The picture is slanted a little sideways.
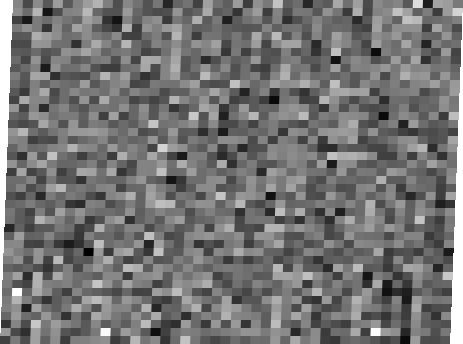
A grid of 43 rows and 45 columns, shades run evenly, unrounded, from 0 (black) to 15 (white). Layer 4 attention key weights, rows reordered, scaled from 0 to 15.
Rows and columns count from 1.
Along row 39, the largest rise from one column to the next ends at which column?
4
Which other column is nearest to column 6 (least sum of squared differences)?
29
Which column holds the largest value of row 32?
16
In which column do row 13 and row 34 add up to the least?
27
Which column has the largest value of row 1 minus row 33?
41
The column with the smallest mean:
44
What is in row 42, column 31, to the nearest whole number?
6
